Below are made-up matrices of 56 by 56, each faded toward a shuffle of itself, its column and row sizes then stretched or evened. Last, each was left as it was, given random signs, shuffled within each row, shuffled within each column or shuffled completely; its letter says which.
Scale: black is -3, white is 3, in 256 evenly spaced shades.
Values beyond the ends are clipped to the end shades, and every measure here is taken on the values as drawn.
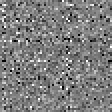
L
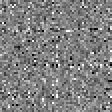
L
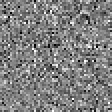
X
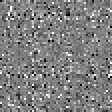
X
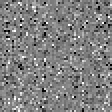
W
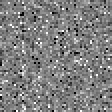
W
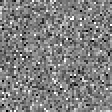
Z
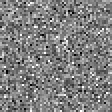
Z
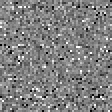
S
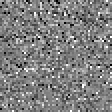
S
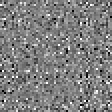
X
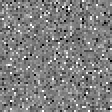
Z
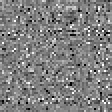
X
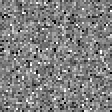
Z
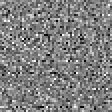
S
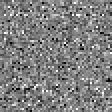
S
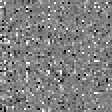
L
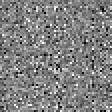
L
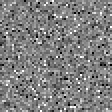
Z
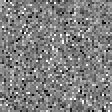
Z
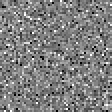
Z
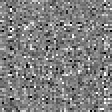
X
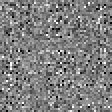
L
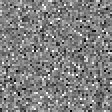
Z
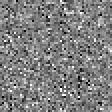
W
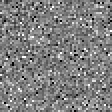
Z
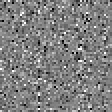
W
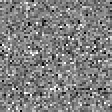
S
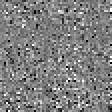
L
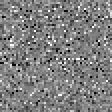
S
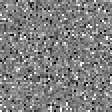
S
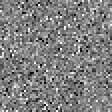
Z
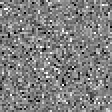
Z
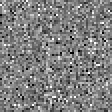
Z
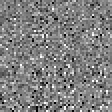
X
